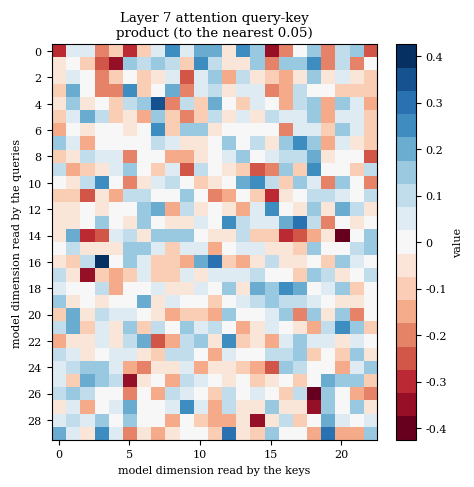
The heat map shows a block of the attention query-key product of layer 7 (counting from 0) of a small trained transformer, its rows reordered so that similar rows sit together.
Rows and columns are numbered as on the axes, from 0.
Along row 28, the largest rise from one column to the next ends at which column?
15
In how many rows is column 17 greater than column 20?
13
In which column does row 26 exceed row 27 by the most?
2
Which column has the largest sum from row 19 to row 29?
19
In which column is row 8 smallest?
22
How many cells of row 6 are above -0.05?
15
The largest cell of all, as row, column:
16, 3
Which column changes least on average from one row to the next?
4
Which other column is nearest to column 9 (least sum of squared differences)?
21
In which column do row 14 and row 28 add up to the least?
14
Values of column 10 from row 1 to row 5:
0.25 0.05 0.05 -0.1 -0.1
